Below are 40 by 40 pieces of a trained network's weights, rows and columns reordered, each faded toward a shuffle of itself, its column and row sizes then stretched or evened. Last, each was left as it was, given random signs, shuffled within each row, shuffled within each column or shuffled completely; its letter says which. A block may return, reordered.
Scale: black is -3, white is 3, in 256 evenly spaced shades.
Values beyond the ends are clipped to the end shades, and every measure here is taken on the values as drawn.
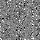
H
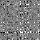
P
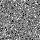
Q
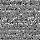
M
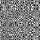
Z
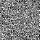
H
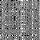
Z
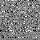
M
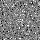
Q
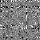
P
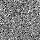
Q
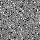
Q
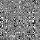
P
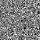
P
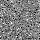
Q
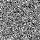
Q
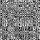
Z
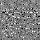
M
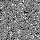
Q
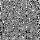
H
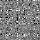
P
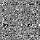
P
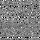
M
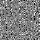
H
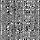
Z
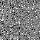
H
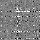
P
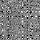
P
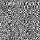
Z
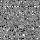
M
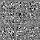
P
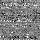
M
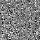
H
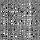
Z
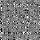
P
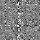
P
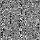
H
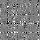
P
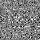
M
